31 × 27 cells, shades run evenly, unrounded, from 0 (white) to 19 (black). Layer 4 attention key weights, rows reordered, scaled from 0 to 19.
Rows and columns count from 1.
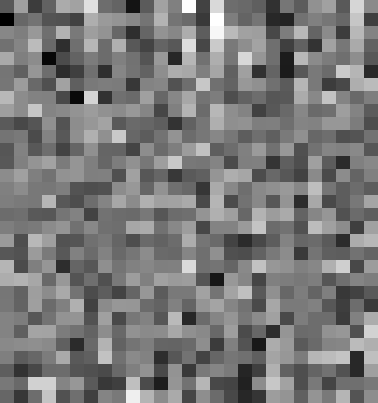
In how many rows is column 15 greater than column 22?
15
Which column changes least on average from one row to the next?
7
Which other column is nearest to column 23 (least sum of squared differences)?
11
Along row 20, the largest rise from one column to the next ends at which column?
22
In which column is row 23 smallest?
18
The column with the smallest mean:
16
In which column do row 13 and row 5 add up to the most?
21
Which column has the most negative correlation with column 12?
20
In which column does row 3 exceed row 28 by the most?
25
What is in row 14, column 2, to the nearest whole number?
7
